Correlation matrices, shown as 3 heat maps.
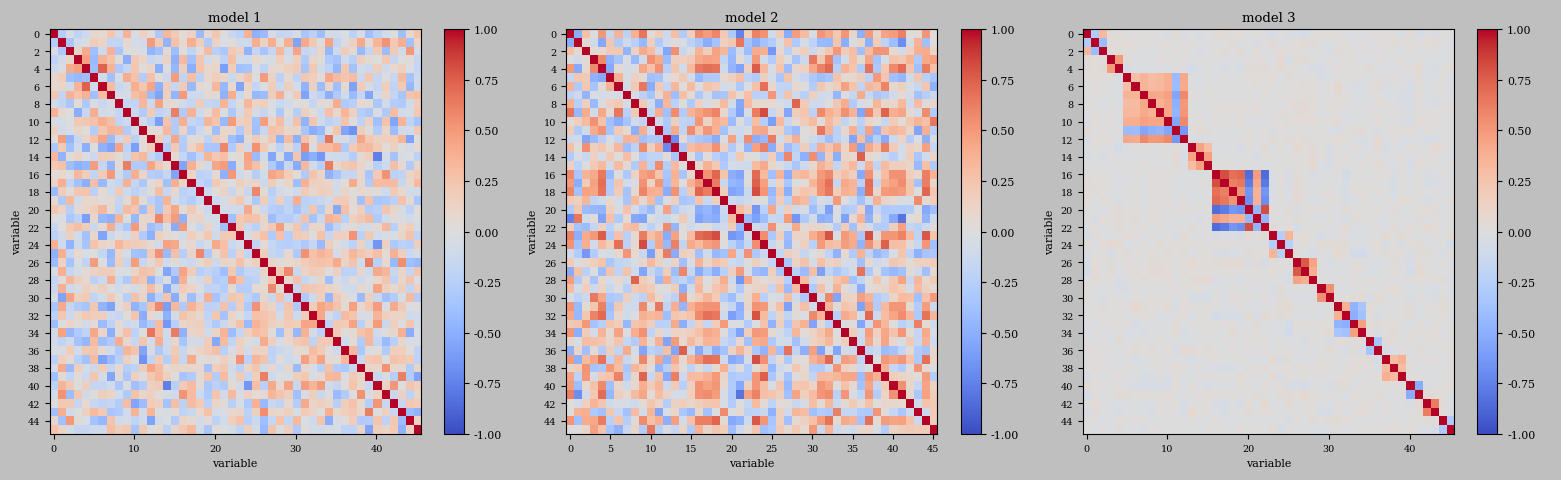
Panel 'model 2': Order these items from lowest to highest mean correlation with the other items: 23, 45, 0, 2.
45, 2, 0, 23
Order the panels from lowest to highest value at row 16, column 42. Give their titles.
model 1, model 3, model 2
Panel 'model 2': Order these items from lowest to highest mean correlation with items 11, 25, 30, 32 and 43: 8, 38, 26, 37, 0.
38, 8, 26, 0, 37
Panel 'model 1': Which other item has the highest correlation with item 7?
16
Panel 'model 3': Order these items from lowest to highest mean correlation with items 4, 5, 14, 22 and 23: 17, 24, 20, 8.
17, 24, 8, 20
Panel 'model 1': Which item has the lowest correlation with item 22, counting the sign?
15
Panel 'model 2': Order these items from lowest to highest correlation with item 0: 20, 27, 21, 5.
21, 27, 20, 5
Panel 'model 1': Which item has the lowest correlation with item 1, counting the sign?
30
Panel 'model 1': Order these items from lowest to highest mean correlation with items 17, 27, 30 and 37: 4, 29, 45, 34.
4, 34, 45, 29
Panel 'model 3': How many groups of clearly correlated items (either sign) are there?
14
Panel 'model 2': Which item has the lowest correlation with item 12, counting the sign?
13
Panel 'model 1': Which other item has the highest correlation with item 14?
24
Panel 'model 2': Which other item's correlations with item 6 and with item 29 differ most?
10
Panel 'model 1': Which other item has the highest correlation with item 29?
27
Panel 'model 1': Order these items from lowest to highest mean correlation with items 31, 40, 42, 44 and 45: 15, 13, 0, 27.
0, 15, 27, 13
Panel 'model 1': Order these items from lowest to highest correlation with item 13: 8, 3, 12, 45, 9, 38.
9, 3, 45, 12, 38, 8
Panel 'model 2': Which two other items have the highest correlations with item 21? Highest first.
1, 27
